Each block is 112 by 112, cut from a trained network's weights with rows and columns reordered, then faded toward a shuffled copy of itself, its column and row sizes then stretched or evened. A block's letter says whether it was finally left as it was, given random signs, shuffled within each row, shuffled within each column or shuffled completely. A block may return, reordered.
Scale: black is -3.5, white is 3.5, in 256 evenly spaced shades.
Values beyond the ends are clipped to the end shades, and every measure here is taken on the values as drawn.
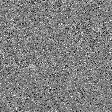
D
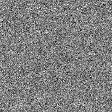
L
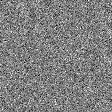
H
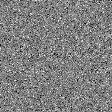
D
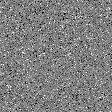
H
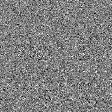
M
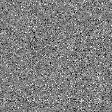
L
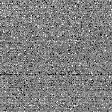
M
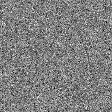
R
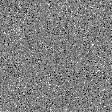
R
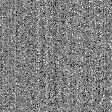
R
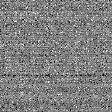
M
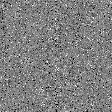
R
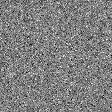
H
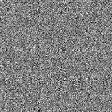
M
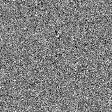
R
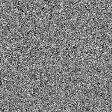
D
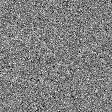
H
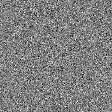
R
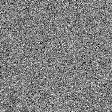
D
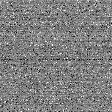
D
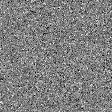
R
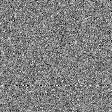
D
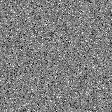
H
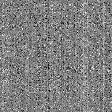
M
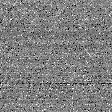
D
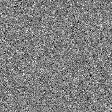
R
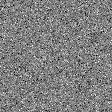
H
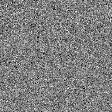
L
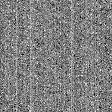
R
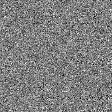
L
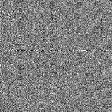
M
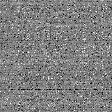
M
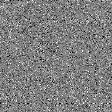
L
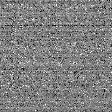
M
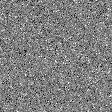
H
